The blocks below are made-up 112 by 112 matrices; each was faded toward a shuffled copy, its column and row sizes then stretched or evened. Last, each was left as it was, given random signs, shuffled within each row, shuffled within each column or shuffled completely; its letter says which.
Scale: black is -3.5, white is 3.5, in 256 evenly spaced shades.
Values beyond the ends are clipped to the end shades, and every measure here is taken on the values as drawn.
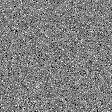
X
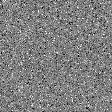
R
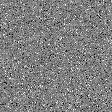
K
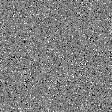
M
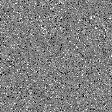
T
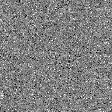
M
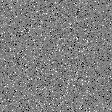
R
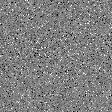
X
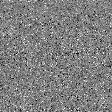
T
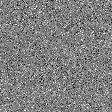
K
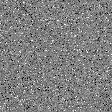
X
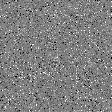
M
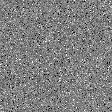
R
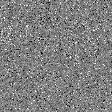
T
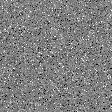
K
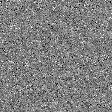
X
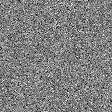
K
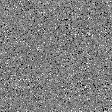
T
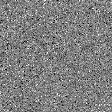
M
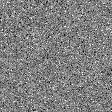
K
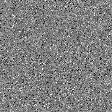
T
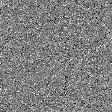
T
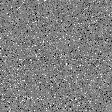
X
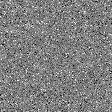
X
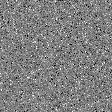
K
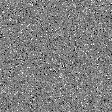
R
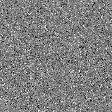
R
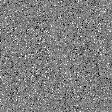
T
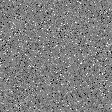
K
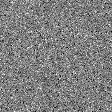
X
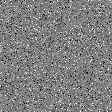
K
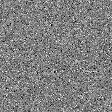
X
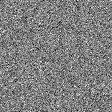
K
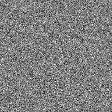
M
